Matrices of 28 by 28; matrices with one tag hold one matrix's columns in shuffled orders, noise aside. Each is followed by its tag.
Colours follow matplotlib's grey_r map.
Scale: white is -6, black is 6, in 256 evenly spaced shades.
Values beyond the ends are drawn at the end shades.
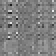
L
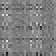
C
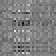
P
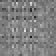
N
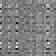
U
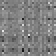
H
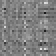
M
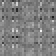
N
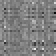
M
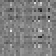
N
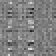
M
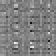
U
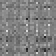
H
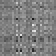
H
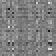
M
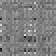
H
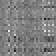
H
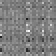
H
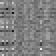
M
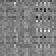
N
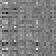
M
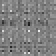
P
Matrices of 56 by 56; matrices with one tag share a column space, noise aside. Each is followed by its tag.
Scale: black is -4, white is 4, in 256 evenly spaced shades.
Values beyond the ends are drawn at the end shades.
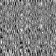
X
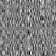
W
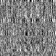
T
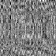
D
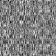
W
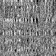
T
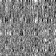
T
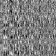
W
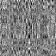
D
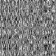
W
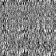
X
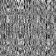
D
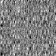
W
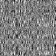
W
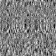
X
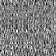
X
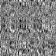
X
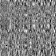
X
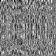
D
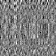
D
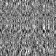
X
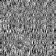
X
